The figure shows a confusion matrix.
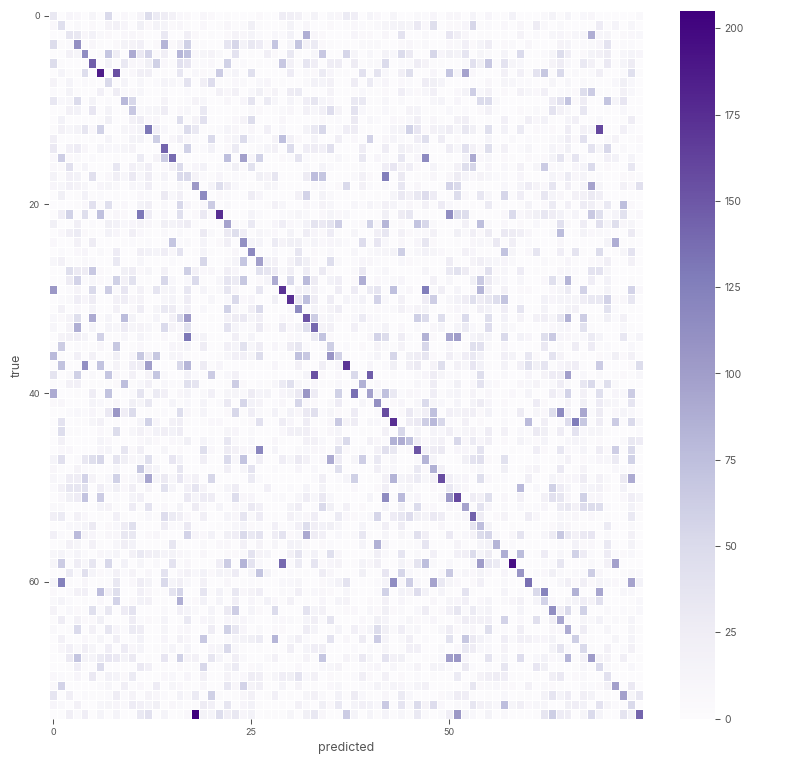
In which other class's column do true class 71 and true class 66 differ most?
28
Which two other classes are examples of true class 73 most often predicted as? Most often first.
57, 42
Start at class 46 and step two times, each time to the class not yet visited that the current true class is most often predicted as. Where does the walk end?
24
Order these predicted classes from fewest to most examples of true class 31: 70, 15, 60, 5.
60, 5, 15, 70
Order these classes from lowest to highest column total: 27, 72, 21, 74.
27, 74, 21, 72
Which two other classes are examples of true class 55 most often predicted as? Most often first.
32, 3
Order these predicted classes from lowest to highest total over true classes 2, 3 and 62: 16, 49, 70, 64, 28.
49, 64, 70, 28, 16
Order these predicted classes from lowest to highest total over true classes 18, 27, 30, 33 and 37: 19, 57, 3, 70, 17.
19, 70, 57, 3, 17
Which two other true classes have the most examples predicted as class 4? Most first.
37, 51
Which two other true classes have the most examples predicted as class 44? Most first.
45, 51
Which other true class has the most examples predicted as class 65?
38
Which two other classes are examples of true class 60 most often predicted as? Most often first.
1, 43
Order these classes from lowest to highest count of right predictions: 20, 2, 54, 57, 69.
2, 69, 20, 54, 57
